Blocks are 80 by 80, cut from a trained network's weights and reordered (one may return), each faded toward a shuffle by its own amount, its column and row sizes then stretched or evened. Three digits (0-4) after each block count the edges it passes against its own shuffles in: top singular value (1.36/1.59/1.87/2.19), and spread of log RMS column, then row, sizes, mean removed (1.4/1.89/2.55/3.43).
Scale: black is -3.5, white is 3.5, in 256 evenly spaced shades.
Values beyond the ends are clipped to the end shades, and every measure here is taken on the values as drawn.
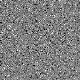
2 1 1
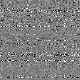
1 2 4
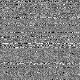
0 0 4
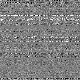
2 1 4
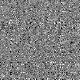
1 1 2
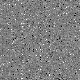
0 1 1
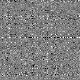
1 2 3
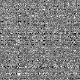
1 2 3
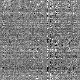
3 3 1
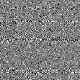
4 0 3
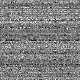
4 1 3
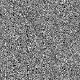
0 2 0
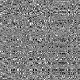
4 1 3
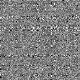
0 2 3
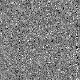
0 2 0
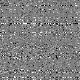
3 1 3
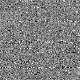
0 0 3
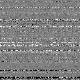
4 0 4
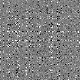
3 3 2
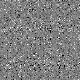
0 2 2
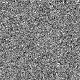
0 0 0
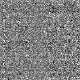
0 3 1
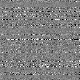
2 1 4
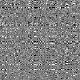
4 2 3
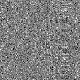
3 1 0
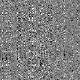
3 3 1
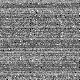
4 1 0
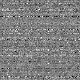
2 1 3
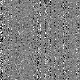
1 4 0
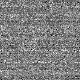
1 1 2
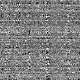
3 3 2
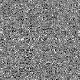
2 1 2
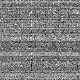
4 2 0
